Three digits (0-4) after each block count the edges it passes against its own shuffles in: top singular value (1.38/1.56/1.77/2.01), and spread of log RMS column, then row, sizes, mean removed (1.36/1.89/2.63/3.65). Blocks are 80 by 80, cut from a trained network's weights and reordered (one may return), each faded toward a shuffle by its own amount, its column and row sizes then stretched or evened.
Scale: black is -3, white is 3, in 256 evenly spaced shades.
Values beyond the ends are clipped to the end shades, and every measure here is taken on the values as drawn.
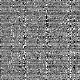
3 3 1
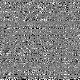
0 1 4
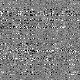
0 2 4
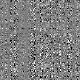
0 4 3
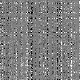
4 4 3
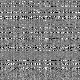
4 0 4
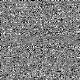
0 1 3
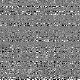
1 2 4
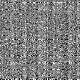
3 0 3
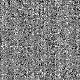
1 0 2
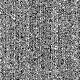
2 1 0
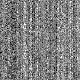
4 2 1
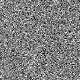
1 1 0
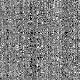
2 2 2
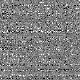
0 2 3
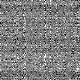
3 3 0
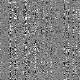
1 4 2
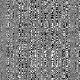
4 4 1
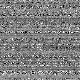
2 0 3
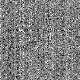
1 2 1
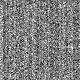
2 0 0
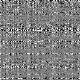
3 0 4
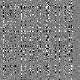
4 4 3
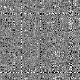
3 3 2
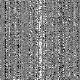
4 4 2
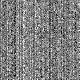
4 2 0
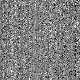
0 2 0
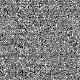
0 1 1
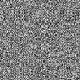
4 1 0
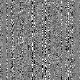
1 4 0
